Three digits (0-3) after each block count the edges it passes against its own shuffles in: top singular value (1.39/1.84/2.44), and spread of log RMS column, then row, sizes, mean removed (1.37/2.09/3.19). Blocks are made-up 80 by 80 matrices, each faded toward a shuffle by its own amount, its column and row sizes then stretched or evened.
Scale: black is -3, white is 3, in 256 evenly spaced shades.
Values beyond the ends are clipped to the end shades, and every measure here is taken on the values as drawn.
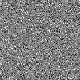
2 0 0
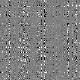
1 3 2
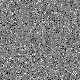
0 0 1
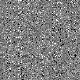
0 2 1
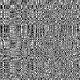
3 2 1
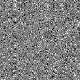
2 1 0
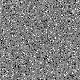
1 0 0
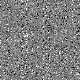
1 2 0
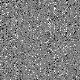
0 2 0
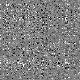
1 2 2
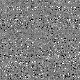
0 1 2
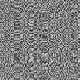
3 1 1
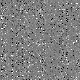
0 2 1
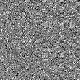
2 0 0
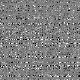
0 2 3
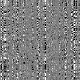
3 3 0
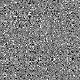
1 1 1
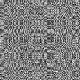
3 1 0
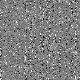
0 2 0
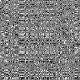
3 1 2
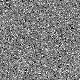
0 0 0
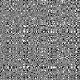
3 2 2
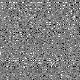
2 0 2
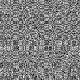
3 0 0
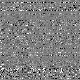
0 1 3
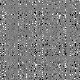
1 3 2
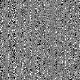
0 3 0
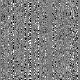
2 3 0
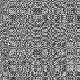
3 0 0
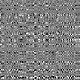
3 2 3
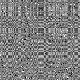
3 0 1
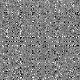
2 2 2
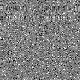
2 0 0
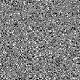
2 0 1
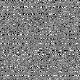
1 1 3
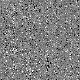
0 2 0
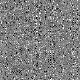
1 2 0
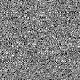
2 0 1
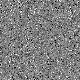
0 1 0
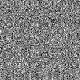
2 0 0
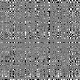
3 3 3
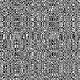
3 2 0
